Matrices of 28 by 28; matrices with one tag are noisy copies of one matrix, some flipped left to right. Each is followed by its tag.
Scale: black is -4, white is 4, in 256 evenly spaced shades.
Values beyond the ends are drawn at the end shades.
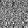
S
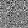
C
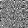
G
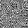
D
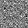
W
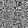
C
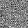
D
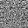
G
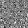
S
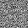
D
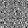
S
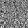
S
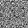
W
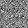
W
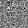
C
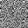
G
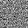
G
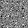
W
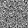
W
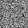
W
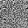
G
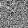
C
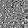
S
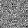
D
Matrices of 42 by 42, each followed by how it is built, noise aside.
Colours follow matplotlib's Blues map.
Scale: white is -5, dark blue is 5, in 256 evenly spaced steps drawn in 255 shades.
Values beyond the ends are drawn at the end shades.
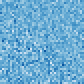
lower triangular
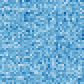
blocks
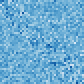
banded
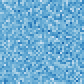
repeating rows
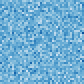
repeating rows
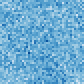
smooth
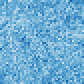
smooth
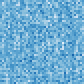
blocks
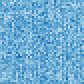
blocks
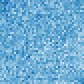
smooth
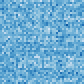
blocks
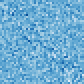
banded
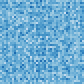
blocks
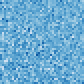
lower triangular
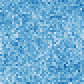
smooth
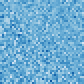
lower triangular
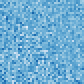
lower triangular
